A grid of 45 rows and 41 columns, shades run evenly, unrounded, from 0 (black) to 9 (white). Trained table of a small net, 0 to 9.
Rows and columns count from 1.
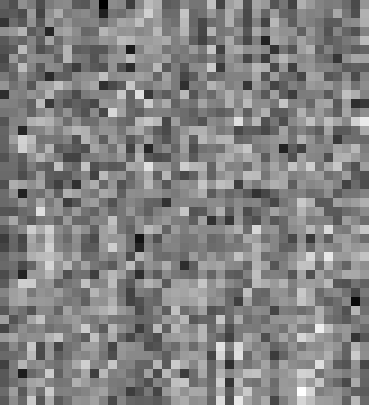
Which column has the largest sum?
34
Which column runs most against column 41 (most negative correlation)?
23
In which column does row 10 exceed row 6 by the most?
15
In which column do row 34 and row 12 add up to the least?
40
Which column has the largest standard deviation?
3
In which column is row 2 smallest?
12
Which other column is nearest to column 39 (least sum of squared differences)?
14
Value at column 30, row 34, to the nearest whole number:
4
